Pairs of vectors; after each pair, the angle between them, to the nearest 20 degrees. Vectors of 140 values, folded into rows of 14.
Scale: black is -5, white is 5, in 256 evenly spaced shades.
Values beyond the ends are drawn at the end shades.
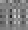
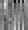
80 degrees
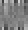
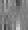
80 degrees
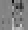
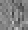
60 degrees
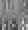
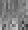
160 degrees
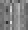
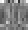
100 degrees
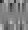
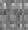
100 degrees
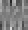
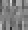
160 degrees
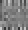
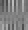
80 degrees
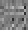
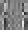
80 degrees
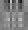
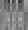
20 degrees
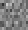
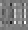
100 degrees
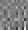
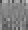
100 degrees
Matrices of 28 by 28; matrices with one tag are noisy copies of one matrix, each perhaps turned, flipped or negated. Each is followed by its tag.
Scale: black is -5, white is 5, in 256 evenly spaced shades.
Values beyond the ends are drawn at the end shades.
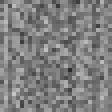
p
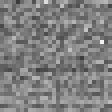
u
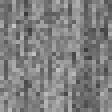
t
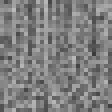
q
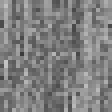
t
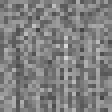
q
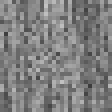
t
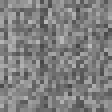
u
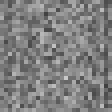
p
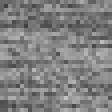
t
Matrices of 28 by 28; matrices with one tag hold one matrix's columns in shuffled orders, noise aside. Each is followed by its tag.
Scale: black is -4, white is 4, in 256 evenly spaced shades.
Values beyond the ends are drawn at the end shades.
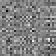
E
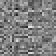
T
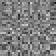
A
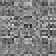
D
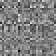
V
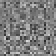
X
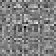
V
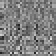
X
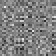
E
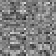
A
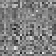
X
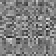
D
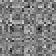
V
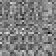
A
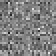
A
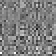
X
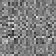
D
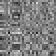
A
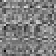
V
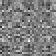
T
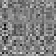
X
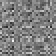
T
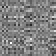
E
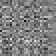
E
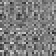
A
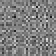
E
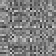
T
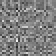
T
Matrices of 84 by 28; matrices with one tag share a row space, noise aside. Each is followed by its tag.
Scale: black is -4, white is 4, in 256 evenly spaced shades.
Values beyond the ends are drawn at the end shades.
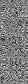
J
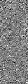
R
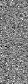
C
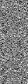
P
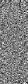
P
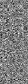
C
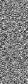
P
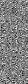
J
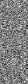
P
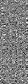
J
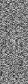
C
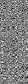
J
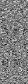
P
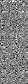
J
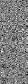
J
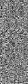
C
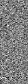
C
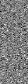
P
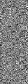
R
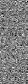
J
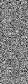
R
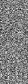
C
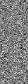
P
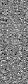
P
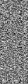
P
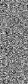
C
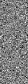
R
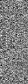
C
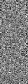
R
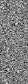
C
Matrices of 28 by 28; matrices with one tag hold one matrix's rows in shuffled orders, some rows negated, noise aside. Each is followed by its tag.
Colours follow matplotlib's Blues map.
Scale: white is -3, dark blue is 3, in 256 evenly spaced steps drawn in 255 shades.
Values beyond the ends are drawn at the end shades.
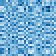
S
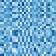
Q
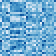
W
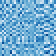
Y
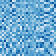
Y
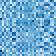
Y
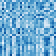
Y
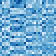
W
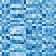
W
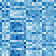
W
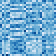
W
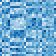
W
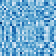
Y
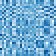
Y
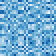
S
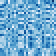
S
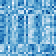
S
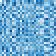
Y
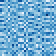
S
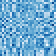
Y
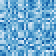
S
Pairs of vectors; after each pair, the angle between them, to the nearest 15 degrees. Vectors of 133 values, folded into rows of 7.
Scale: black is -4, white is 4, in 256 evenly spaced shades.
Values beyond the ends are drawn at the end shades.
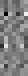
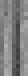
75 degrees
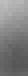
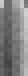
75 degrees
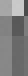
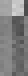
15 degrees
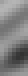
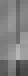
105 degrees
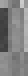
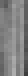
105 degrees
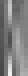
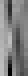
165 degrees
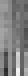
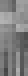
60 degrees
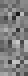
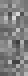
165 degrees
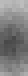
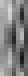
75 degrees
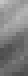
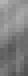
15 degrees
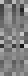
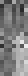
45 degrees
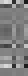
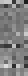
30 degrees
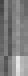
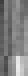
15 degrees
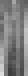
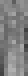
150 degrees
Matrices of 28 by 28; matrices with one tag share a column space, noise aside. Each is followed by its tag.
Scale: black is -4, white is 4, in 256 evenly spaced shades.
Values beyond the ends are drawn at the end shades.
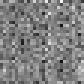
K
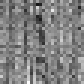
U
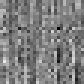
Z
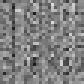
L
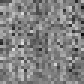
K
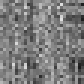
U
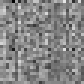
K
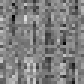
U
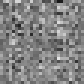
K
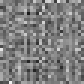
K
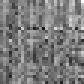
Z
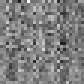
K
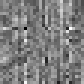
Z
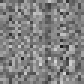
L
